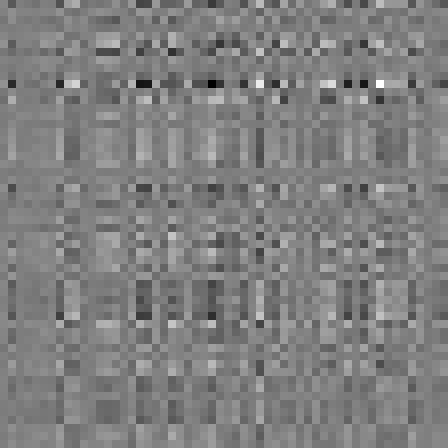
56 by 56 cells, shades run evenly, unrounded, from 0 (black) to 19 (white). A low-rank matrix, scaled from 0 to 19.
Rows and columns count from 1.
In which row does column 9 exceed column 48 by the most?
13
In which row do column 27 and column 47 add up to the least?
11
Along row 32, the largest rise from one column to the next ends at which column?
34
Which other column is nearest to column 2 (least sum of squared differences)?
19
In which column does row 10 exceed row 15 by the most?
33
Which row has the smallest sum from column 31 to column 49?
7
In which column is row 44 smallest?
48
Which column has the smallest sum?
28
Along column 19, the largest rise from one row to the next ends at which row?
12
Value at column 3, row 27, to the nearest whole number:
10
